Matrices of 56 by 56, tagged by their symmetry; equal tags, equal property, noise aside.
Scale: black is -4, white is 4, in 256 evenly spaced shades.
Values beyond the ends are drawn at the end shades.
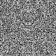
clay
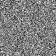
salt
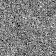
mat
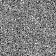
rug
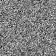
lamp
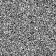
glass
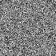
rug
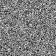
lamp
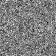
glass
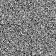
rug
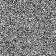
rug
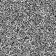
rug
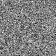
lamp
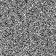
salt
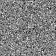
rug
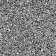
lamp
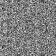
glass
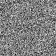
salt
